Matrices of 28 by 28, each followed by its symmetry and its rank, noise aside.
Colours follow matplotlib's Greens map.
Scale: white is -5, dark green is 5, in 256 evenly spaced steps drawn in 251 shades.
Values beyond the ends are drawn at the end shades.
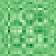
no symmetry, rank two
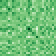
symmetric, rank three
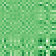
symmetric, rank two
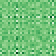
antisymmetric, rank two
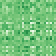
no symmetry, rank two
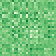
no symmetry, rank three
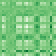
symmetric, rank one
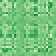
symmetric, rank two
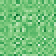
symmetric, rank three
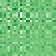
no symmetry, rank two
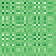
symmetric, rank one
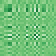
symmetric, rank one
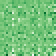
no symmetry, rank three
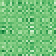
no symmetry, rank two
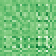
antisymmetric, rank two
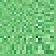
no symmetry, rank three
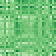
antisymmetric, rank two
